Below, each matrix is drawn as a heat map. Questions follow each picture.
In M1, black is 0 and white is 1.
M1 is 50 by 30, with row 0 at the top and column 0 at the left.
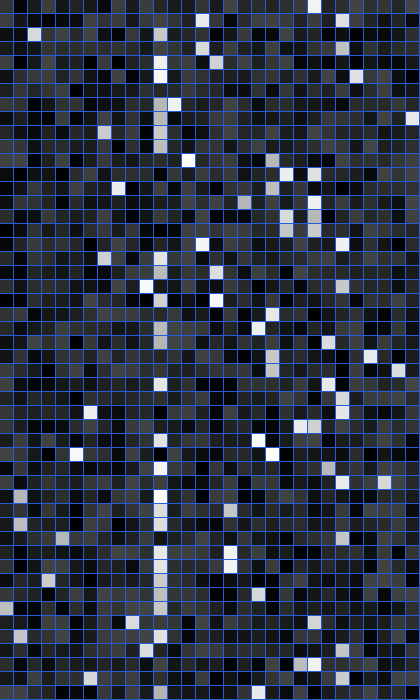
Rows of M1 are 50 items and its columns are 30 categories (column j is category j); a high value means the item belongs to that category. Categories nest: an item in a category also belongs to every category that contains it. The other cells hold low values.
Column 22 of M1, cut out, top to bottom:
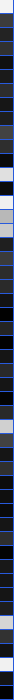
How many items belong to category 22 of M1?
8
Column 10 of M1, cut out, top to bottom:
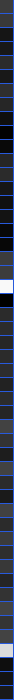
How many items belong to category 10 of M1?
2
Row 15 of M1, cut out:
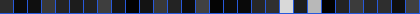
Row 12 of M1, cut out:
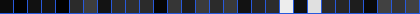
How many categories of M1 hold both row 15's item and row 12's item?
2
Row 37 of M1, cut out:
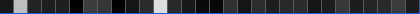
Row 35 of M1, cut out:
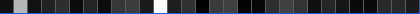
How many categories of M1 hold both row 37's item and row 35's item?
2
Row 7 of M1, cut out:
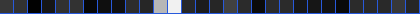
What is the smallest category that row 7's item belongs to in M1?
12
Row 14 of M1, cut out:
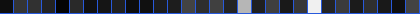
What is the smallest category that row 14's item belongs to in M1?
17
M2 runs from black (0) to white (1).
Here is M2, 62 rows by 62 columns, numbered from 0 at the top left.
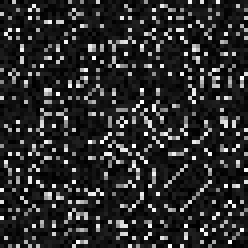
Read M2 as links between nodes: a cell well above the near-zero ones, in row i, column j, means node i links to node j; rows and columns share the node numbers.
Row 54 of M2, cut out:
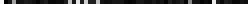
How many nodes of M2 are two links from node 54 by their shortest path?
7
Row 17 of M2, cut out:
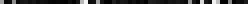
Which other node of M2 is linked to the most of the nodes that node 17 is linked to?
node 19
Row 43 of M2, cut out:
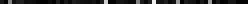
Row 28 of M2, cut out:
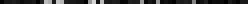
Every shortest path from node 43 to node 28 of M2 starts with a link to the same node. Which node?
node 34
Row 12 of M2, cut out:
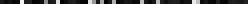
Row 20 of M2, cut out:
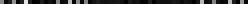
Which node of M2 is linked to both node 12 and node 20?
node 14
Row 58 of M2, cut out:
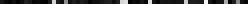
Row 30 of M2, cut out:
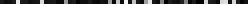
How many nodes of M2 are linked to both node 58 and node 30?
6
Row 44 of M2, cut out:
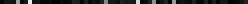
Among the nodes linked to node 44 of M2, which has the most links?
node 38
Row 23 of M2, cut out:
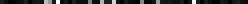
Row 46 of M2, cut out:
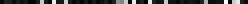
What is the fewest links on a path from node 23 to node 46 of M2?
6
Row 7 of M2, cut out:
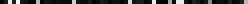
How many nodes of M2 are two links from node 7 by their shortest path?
5
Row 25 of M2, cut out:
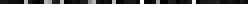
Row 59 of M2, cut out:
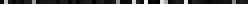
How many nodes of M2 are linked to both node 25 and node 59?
0
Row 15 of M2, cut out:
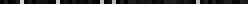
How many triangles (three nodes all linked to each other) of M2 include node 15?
5
